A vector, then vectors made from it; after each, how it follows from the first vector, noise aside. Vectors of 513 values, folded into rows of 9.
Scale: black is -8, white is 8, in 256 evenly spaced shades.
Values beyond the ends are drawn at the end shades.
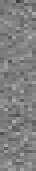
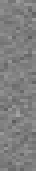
negated, shrunk.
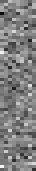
wrapped around, negated, scaled up.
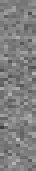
wrapped around.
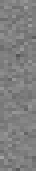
reversed, shrunk.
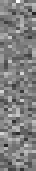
negated, scaled up.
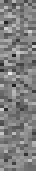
wrapped around, negated, scaled up.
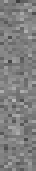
sign-scrambled.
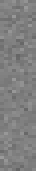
reversed, shrunk.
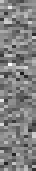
wrapped around, negated, scaled up.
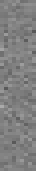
wrapped around, negated, shrunk.
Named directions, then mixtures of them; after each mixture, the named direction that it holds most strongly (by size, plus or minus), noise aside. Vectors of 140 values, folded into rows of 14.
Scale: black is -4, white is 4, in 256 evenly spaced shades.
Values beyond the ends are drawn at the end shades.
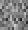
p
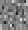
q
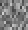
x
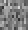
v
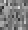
v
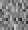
p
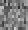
v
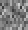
x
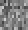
v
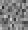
q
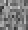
v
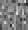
q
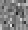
q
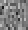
v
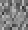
x
